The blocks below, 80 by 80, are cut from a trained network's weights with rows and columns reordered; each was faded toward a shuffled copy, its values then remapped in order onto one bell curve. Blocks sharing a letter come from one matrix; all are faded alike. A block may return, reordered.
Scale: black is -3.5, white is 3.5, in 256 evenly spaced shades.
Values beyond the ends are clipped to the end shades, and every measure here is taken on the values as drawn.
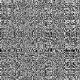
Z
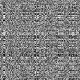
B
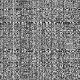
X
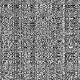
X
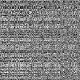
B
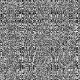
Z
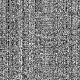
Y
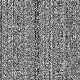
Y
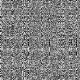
Z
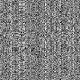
Y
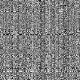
X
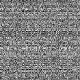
B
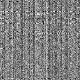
X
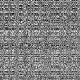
B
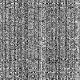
X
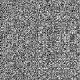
Y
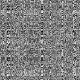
Z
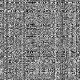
X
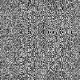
Z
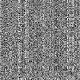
Y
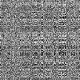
B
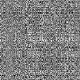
B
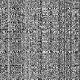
X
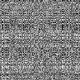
B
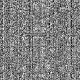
Y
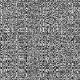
Z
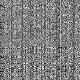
X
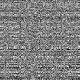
B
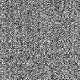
Y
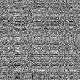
B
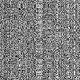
Y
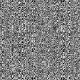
Z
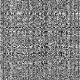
X
